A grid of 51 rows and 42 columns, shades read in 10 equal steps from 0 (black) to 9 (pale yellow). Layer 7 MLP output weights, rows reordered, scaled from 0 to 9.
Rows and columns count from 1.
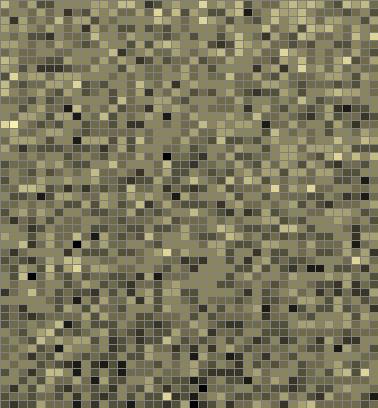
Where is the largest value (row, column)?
16, 2
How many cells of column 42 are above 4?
22
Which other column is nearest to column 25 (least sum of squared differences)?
24
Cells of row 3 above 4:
30
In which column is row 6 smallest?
25
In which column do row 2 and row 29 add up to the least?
28
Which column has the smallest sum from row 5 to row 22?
6
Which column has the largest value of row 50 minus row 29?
19
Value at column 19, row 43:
7
